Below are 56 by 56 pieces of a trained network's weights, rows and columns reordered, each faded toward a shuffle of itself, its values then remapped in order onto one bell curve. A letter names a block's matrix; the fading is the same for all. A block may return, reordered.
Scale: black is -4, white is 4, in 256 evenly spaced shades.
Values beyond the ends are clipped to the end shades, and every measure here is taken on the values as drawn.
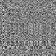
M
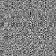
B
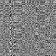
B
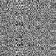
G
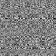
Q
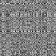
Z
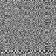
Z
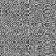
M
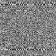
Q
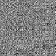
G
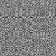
M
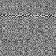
Z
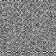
Q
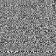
Q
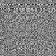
Z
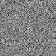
G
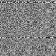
Q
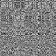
M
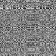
Z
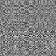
Z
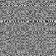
Z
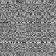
Z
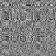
Z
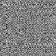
M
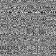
Q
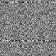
Q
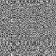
M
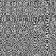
B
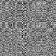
B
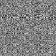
Q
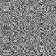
B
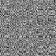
M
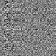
B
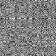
Q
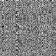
G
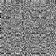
M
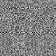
Q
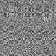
M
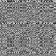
Z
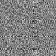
M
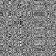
B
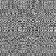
Z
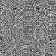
G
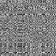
Z
